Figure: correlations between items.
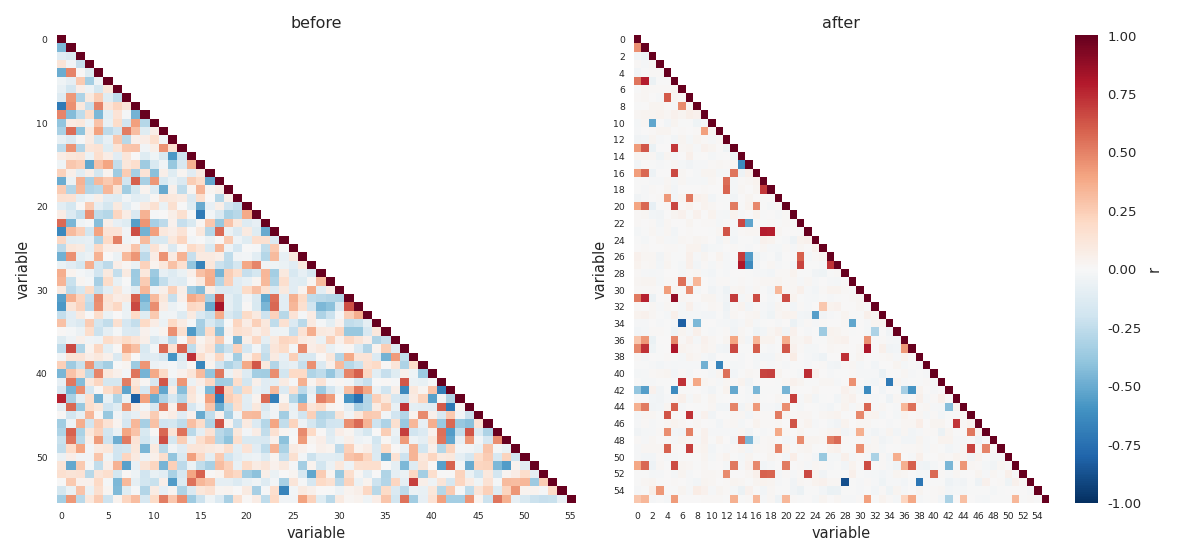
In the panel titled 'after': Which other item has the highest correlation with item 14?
27
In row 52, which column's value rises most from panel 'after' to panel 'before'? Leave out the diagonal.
15
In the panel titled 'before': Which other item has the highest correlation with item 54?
49
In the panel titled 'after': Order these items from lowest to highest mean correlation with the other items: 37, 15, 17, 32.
15, 32, 17, 37
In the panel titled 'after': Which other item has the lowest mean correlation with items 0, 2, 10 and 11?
39
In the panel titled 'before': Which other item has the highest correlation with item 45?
39
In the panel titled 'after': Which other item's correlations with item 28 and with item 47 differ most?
53
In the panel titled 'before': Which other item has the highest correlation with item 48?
11
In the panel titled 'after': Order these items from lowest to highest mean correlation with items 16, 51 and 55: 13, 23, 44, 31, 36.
23, 36, 44, 13, 31
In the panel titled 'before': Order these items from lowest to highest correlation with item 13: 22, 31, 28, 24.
22, 28, 31, 24
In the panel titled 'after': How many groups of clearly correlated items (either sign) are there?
12
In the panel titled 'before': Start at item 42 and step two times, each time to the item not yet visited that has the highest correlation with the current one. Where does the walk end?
32
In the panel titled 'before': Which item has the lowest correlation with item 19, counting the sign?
36
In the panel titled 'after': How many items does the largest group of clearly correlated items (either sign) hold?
13
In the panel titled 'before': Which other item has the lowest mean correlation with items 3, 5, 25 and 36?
19
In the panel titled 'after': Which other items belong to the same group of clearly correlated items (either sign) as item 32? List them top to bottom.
25, 35, 50
